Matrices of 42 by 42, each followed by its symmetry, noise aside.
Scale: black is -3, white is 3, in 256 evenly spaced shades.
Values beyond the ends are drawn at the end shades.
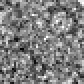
symmetric across the other diagonal.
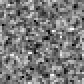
same after a half turn.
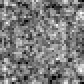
mirrored top to bottom.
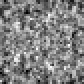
mirrored top to bottom.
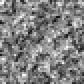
symmetric.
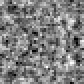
mirrored top to bottom.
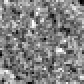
symmetric across the other diagonal.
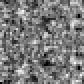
mirrored top to bottom.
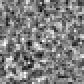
symmetric across the other diagonal.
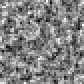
symmetric.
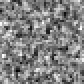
same after a half turn.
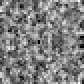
mirrored top to bottom.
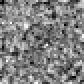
symmetric.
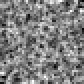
same after a half turn.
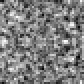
mirrored top to bottom.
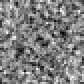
same after a half turn.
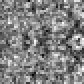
mirrored top to bottom.
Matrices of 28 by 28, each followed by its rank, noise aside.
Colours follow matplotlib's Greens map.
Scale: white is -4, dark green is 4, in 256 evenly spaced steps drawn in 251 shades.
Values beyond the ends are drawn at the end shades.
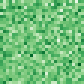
eight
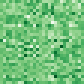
six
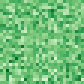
seven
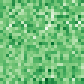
seven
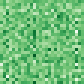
six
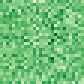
eight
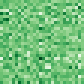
five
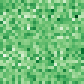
seven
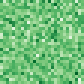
eight
